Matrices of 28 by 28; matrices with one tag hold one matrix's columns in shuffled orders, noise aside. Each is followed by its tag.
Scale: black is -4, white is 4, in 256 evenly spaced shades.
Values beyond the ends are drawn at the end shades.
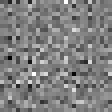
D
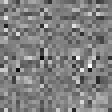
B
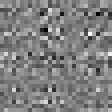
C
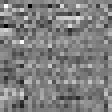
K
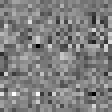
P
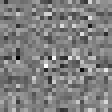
B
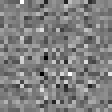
D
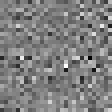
B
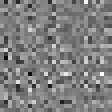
D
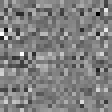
C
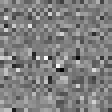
B
